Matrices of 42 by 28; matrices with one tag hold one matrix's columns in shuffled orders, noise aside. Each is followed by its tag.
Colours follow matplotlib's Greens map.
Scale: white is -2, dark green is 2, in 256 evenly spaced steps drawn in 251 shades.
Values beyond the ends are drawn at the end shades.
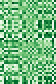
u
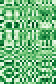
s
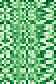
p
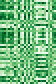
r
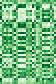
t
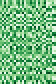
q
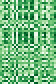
r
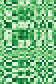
s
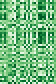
r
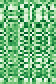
t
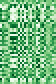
t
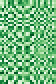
q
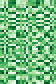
q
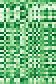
t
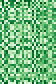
p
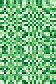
q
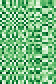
q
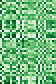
u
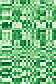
s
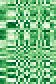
s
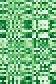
u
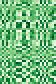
s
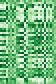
t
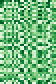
p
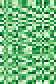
q
